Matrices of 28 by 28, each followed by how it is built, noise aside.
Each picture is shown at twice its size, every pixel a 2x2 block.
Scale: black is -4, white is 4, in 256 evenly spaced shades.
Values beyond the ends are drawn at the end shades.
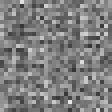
blocks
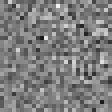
upper triangular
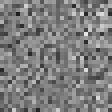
low rank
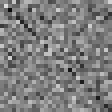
diagonal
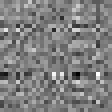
low rank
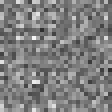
blocks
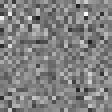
low rank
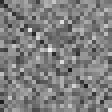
diagonal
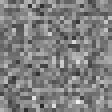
blocks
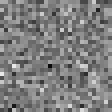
low rank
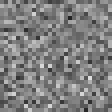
blocks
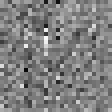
uneven columns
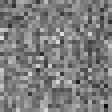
blocks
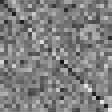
diagonal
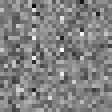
uneven columns
